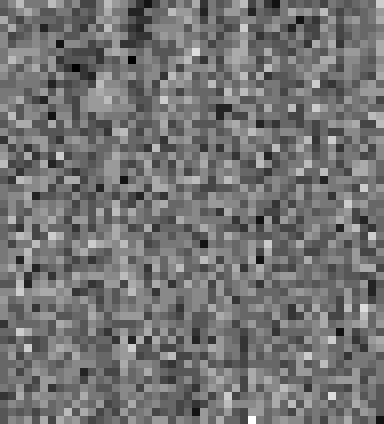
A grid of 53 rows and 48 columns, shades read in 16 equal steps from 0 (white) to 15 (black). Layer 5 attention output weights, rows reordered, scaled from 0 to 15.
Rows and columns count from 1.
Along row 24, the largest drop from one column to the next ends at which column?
46
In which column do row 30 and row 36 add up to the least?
3
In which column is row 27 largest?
28
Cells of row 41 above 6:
39
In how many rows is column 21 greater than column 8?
27
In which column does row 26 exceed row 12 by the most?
31
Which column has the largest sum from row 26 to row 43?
35
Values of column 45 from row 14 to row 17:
8 9 5 7
